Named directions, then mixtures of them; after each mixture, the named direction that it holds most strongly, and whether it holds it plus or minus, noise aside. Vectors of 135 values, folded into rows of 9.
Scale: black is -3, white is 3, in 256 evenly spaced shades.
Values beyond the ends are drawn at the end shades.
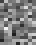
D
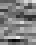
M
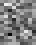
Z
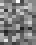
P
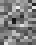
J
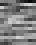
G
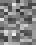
P, minus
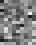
D, plus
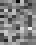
P, minus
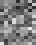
J, minus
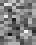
Z, plus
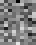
D, minus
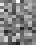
P, plus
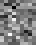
Z, minus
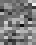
J, minus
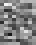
Z, plus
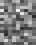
P, plus
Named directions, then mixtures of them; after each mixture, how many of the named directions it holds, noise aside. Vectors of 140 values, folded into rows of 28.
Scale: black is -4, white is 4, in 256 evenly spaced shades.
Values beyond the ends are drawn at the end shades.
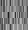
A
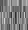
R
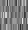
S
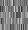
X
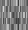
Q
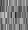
four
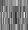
two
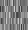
one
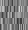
four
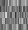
three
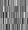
four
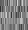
three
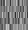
two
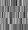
three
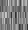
two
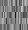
four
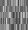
two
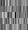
three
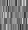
one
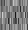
four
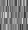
one
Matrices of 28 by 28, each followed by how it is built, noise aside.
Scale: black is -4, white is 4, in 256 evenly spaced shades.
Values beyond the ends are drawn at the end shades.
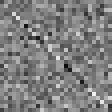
diagonal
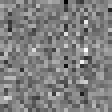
uneven columns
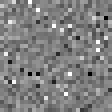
sparse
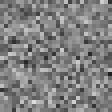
noise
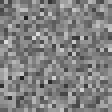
noise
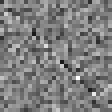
diagonal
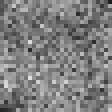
smooth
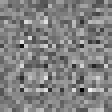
low rank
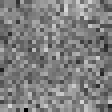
smooth
